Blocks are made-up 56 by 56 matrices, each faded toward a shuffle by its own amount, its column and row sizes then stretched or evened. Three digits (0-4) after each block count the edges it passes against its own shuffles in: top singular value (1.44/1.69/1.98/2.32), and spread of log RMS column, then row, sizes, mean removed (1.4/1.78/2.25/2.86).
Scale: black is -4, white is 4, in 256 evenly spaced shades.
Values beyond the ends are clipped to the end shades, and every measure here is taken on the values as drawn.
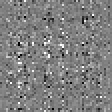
0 4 2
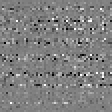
1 2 4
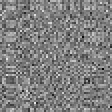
4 0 0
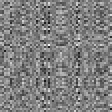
4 4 0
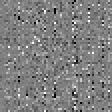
0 4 0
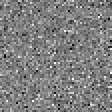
1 1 0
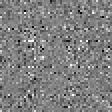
0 2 3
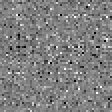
2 0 2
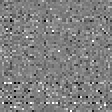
3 1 2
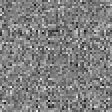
3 1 2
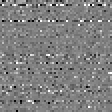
3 1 4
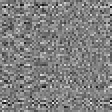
4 1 3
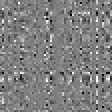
4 4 2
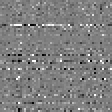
3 1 4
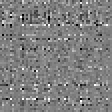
2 3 4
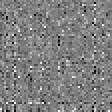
3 3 1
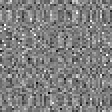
4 1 0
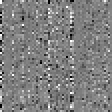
4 4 0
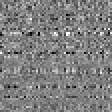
4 1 4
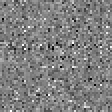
0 2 2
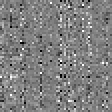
2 4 1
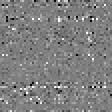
2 1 3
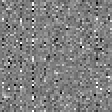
3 3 0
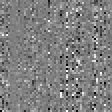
0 4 0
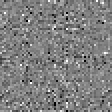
2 2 1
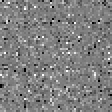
0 2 2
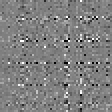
4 3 3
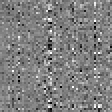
3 4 0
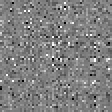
3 2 2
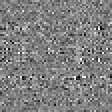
2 0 4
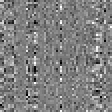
4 4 1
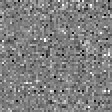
2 0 2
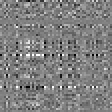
4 3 4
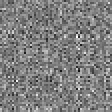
4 3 1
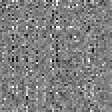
3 3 2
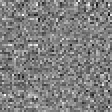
3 1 2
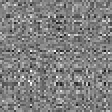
4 2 3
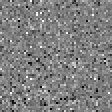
0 1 1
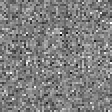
1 0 2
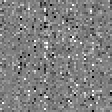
0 3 0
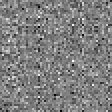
3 2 0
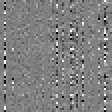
3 4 0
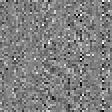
2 3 0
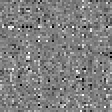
1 2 3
